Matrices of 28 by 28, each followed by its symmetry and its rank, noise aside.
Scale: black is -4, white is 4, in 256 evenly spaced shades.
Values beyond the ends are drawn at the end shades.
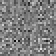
no symmetry, rank seven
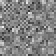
symmetric, rank six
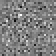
antisymmetric, rank eight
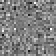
antisymmetric, rank six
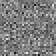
no symmetry, rank seven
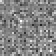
symmetric, rank seven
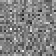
no symmetry, rank six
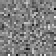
antisymmetric, rank eight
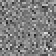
no symmetry, rank six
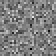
no symmetry, rank six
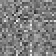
no symmetry, rank seven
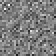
symmetric, rank eight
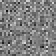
no symmetry, rank six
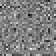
no symmetry, rank eight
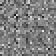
symmetric, rank six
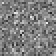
no symmetry, rank eight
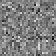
no symmetry, rank six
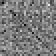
symmetric, rank seven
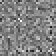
symmetric, rank seven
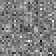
no symmetry, rank six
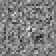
symmetric, rank eight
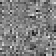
no symmetry, rank seven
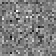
no symmetry, rank six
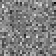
no symmetry, rank seven
